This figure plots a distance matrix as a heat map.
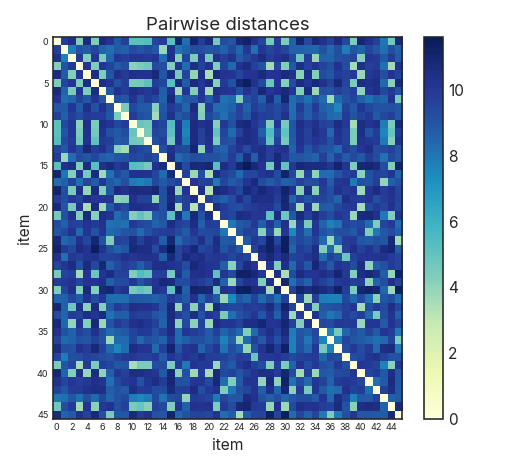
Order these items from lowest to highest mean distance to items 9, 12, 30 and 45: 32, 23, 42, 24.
24, 23, 42, 32
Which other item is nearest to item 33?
31
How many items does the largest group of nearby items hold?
12
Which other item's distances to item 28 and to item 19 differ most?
30
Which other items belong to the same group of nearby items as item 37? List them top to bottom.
25, 35
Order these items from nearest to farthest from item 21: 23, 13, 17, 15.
15, 17, 13, 23
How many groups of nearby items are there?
10
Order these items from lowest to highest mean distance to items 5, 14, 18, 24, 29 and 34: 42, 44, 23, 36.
36, 23, 44, 42
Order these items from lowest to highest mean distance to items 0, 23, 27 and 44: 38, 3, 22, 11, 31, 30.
3, 11, 30, 31, 22, 38
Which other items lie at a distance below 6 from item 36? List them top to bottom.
7, 24, 45
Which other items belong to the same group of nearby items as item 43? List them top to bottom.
17
